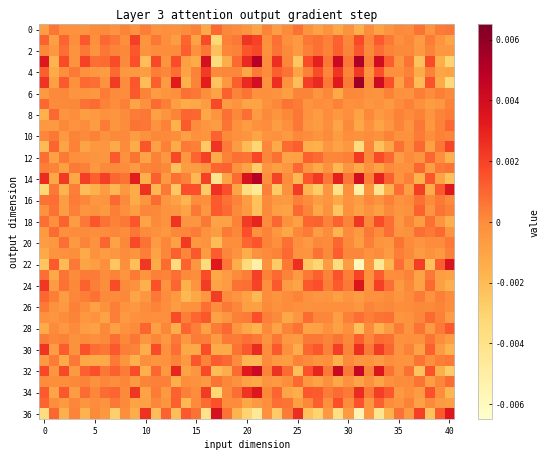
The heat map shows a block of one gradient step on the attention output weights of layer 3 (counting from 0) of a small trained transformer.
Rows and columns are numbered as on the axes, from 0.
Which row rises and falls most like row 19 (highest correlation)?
6
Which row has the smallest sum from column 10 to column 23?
22
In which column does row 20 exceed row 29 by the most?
14
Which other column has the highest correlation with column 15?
18
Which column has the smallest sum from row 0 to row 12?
17
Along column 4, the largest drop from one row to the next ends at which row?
15
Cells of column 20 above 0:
18
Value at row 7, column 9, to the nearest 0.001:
-0.001
